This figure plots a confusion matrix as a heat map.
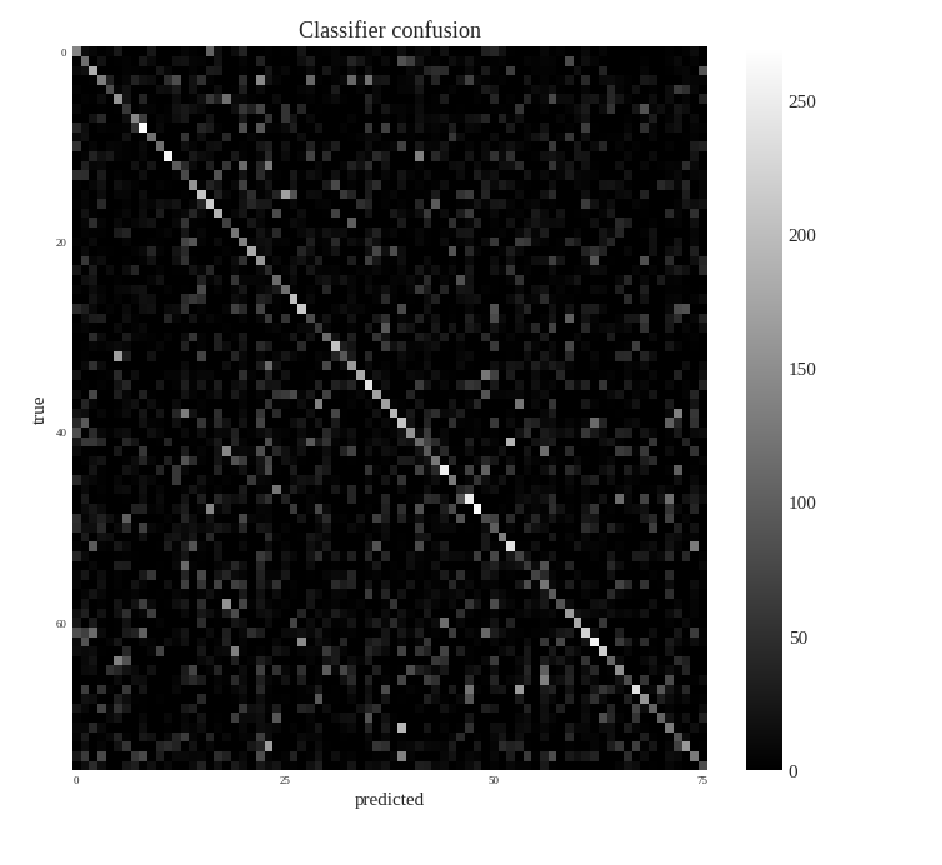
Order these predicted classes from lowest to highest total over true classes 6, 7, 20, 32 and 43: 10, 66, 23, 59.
10, 66, 59, 23
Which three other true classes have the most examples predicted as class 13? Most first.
38, 54, 43
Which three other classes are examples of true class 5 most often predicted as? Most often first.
18, 57, 16
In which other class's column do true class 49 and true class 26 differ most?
6
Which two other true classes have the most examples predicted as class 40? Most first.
65, 1
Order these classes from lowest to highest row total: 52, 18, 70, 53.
18, 70, 53, 52
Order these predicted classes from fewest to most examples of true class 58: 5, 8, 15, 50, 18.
5, 15, 8, 50, 18
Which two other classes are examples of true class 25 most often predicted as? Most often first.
15, 41
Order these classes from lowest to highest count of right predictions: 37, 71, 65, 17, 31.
71, 65, 37, 17, 31
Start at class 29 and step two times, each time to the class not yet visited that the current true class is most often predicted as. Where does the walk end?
53
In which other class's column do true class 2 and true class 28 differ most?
59
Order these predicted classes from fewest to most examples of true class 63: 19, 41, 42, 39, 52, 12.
12, 52, 42, 41, 39, 19
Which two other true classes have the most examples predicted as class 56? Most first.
66, 42
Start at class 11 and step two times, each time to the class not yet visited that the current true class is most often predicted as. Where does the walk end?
52
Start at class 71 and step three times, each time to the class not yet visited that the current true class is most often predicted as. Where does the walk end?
27
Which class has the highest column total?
22
